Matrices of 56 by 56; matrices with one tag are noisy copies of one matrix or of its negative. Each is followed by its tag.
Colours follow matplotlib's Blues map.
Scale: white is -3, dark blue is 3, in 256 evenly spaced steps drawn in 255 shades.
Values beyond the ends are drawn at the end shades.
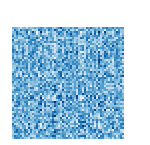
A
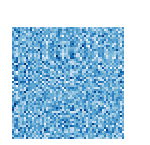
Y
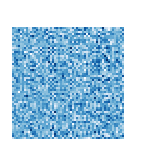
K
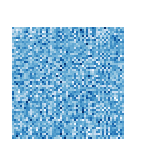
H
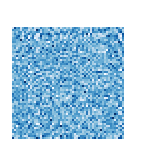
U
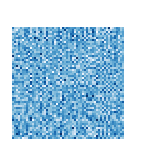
H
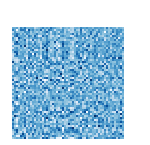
Y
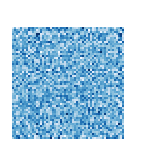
U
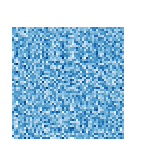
Y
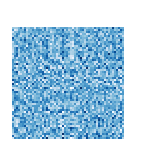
Y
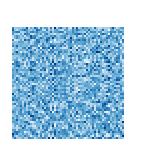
K
